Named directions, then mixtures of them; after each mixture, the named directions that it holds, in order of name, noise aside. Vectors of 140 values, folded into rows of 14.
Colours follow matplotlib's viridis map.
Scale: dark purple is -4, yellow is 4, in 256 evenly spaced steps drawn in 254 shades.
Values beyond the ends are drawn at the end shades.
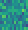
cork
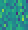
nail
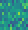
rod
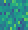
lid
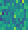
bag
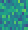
cork.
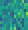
bag, lid, rod.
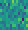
lid, nail, rod.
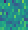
bag, lid, rod.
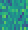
cork.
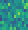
bag, rod.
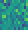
cork, lid.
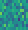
bag, cork, nail.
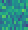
cork.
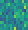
bag, cork, rod.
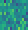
lid.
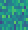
cork.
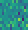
nail, rod.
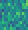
nail, rod.
